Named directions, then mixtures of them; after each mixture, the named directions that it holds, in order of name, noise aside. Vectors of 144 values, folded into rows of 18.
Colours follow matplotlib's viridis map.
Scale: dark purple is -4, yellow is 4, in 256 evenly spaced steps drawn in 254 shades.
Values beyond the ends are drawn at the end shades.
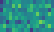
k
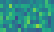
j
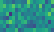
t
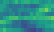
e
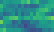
e.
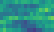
e.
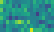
e, k.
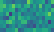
t.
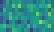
k.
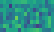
j.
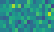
k, t.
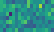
t.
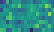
j, k.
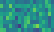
j.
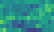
e, j.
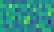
j, t.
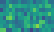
j, k.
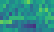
e, t.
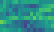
e.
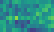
e, k.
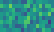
j, t.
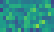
j, k.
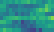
e.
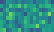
j, k.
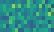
k, t.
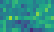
e, k.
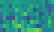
e, j.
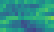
e.
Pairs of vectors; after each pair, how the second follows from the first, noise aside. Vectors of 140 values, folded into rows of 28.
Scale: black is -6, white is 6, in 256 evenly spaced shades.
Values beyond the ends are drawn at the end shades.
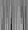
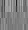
reversed, partly zeroed.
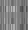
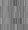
reversed, negated, shrunk.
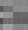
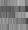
reversed.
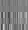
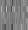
wrapped around, partly zeroed.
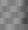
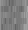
wrapped around, negated, shrunk.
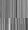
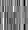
wrapped around, negated, scaled up.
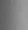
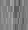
wrapped around, partly zeroed.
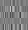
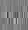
reversed, partly zeroed.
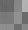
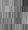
negated.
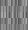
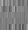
wrapped around, partly zeroed.
